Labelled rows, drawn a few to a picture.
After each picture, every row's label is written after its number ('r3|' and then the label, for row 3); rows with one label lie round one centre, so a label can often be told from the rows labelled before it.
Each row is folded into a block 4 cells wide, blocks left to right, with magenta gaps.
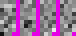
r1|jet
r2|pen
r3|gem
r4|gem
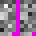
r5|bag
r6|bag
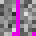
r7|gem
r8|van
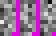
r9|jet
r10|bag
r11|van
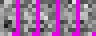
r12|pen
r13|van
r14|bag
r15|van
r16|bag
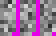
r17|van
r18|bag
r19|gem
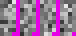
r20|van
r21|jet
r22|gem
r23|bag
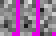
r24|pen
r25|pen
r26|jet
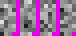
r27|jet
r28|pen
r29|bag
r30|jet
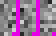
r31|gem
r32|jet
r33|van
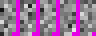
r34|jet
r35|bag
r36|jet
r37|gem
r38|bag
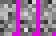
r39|bag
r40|van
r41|van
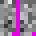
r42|pen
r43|bag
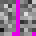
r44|bag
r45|van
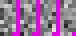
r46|jet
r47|jet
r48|gem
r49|pen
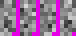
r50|pen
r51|jet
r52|gem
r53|pen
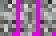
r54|van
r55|bag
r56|van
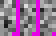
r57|pen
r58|jet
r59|jet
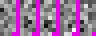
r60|jet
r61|pen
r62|pen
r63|gem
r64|bag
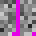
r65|bag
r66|gem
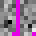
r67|pen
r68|gem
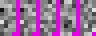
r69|jet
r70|jet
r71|van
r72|pen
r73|gem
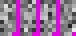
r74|bag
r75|van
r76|bag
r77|gem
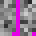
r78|pen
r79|van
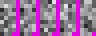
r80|jet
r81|jet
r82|van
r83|bag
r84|pen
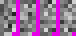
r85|gem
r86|bag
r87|van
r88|van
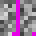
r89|bag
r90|jet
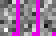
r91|van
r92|gem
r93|pen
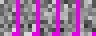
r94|gem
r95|gem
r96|van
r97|bag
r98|pen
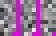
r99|jet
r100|gem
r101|van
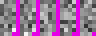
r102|gem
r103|gem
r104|bag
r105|van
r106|pen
